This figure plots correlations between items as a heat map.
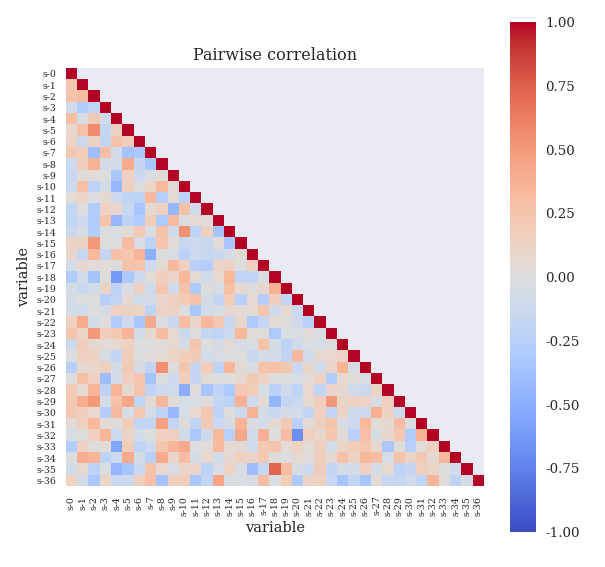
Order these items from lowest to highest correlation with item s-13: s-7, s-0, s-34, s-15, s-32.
s-0, s-34, s-15, s-7, s-32
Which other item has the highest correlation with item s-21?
s-17
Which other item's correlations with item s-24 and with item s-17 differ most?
s-36
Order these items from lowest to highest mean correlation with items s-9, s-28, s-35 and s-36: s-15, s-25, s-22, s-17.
s-25, s-22, s-15, s-17
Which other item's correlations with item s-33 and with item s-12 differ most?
s-9
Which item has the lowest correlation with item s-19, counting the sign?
s-11
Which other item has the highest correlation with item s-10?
s-14
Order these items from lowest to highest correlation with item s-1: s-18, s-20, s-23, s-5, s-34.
s-18, s-20, s-23, s-5, s-34
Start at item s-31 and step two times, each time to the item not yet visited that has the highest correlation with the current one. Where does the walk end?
s-26
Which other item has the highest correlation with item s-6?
s-16
